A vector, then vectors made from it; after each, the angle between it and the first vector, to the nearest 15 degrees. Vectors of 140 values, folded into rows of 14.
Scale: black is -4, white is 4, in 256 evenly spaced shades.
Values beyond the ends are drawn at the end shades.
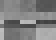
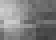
105 degrees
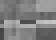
165 degrees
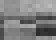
135 degrees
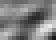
90 degrees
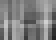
120 degrees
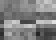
165 degrees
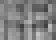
60 degrees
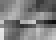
30 degrees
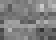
150 degrees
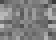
75 degrees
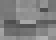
45 degrees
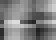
135 degrees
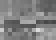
30 degrees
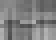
30 degrees
